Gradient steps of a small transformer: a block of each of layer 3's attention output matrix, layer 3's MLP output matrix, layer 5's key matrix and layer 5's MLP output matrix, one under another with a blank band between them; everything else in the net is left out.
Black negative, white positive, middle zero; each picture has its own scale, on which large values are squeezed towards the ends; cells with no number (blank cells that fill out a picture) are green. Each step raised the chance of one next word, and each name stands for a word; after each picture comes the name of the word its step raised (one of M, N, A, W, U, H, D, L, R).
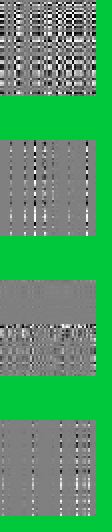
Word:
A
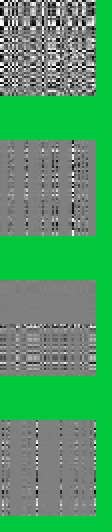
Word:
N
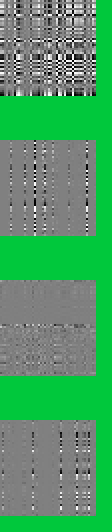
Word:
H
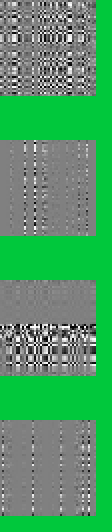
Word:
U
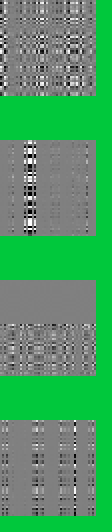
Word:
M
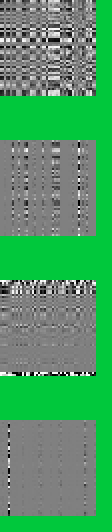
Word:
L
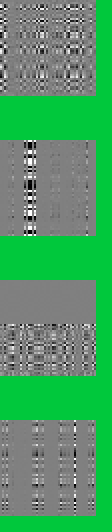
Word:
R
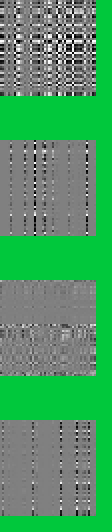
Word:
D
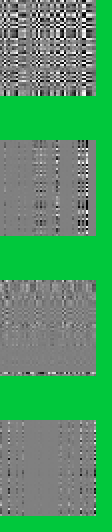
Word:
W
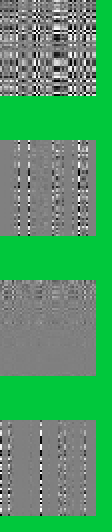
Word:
U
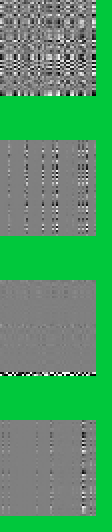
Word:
H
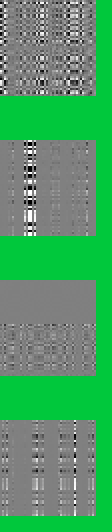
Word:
A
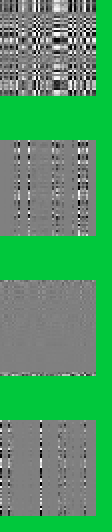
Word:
L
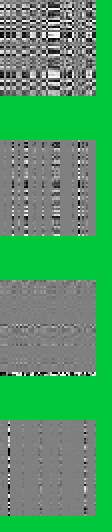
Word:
R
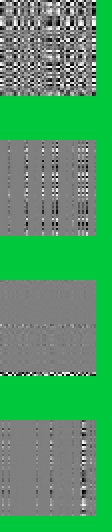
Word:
N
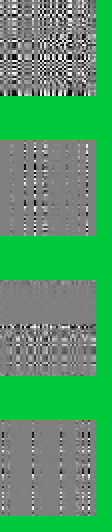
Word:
H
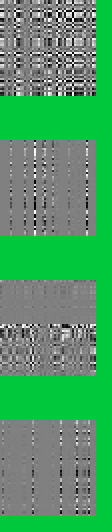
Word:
W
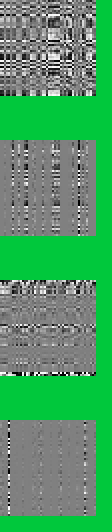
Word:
H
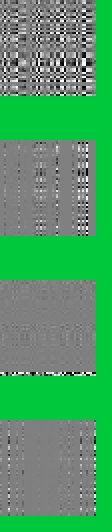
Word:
U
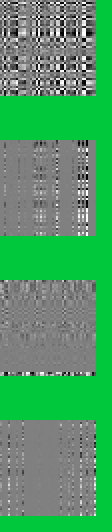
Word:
A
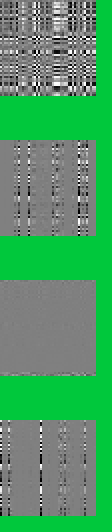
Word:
M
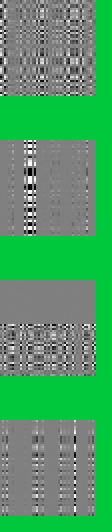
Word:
U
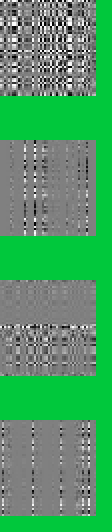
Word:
N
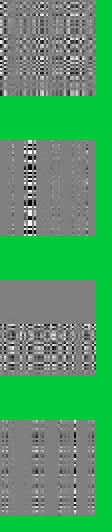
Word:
H
